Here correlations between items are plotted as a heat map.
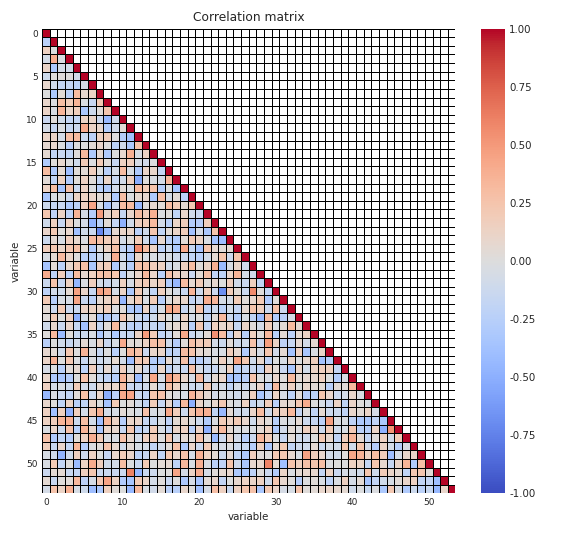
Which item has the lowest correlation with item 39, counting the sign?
32
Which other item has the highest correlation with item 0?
28
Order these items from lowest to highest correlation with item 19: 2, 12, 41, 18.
18, 41, 2, 12
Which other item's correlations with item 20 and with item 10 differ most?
51
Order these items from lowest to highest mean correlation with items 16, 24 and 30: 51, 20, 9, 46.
46, 51, 9, 20
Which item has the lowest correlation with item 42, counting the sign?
8
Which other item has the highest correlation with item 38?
25
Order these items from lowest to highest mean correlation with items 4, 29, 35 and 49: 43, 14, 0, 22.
0, 43, 14, 22
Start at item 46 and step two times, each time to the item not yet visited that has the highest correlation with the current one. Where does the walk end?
37
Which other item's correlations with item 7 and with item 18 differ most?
23
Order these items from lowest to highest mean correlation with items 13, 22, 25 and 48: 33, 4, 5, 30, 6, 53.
6, 33, 5, 30, 53, 4
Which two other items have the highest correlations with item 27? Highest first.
30, 22
